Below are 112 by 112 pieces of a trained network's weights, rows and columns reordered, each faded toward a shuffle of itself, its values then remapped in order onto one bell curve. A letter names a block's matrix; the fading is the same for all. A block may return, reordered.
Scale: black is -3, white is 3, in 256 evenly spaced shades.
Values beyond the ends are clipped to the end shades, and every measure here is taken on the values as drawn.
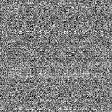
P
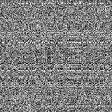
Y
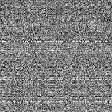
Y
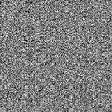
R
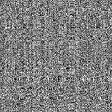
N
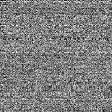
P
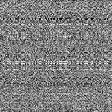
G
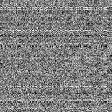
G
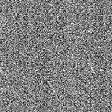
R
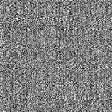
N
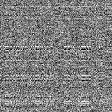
Y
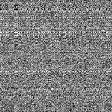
Y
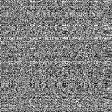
Y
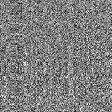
N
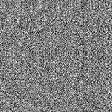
R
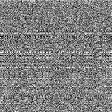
Y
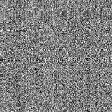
N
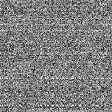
P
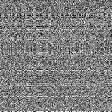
G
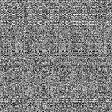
G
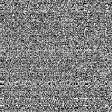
P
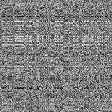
G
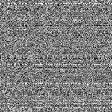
G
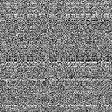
G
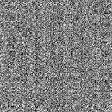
N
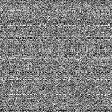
Y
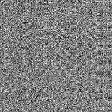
N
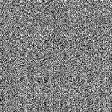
N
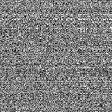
P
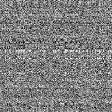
P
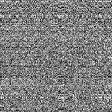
Y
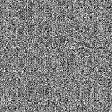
N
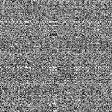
P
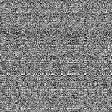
Y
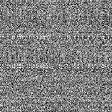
P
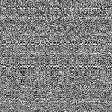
G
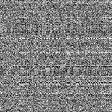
Y
